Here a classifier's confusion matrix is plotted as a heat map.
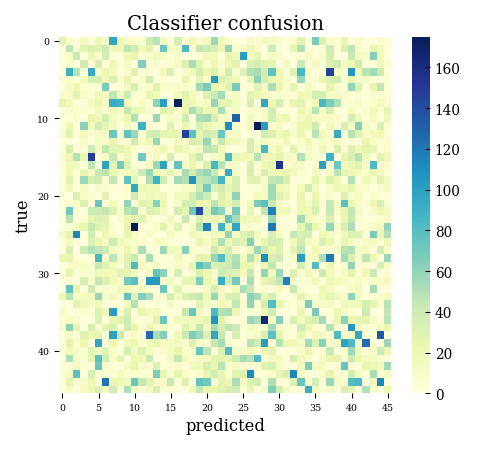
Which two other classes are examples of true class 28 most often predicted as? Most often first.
37, 33
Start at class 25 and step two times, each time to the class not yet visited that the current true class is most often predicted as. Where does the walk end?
43
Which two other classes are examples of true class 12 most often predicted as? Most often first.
17, 38
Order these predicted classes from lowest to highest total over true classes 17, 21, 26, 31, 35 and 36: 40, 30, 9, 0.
0, 40, 30, 9
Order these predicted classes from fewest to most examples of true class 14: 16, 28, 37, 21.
37, 16, 21, 28
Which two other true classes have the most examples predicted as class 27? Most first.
11, 41
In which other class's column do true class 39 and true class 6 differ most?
42
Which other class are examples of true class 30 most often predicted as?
13
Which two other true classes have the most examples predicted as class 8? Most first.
16, 38
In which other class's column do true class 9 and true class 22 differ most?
19
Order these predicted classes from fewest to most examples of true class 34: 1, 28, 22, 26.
1, 22, 28, 26
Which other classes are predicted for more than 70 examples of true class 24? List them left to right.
10, 20, 22, 29
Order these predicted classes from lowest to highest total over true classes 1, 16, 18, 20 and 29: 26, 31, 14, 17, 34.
34, 31, 26, 17, 14
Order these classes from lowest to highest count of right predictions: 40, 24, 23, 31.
40, 23, 24, 31
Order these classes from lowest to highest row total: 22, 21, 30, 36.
30, 21, 36, 22
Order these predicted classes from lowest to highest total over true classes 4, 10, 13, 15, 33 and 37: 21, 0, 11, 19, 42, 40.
0, 42, 11, 21, 19, 40
